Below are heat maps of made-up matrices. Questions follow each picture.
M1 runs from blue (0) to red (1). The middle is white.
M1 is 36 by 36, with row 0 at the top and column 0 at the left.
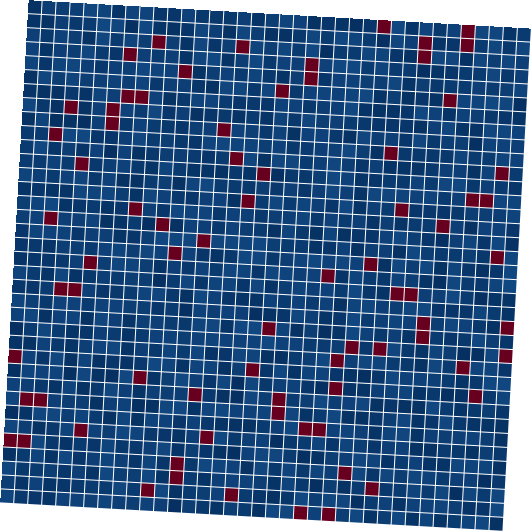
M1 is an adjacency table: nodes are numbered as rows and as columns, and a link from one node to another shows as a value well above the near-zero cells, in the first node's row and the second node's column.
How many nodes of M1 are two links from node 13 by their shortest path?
2
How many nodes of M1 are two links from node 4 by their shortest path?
2
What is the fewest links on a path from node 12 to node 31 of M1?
7
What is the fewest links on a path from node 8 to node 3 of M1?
3
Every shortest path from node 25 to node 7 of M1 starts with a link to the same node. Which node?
node 17
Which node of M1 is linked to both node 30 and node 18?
node 5
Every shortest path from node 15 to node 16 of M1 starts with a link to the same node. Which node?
node 10
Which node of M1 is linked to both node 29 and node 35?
node 21
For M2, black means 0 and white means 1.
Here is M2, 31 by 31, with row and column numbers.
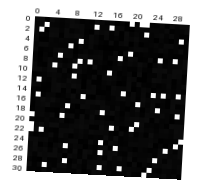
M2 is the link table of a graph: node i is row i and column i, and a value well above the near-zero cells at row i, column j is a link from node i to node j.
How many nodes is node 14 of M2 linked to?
4
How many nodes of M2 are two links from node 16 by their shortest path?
2
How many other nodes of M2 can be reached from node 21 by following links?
11
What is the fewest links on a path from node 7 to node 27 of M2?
2
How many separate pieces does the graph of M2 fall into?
6
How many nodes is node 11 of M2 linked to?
1
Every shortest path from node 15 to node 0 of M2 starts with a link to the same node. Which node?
node 1
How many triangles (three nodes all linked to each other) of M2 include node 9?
0
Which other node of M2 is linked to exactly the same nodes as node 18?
node 24
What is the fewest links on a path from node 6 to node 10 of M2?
7
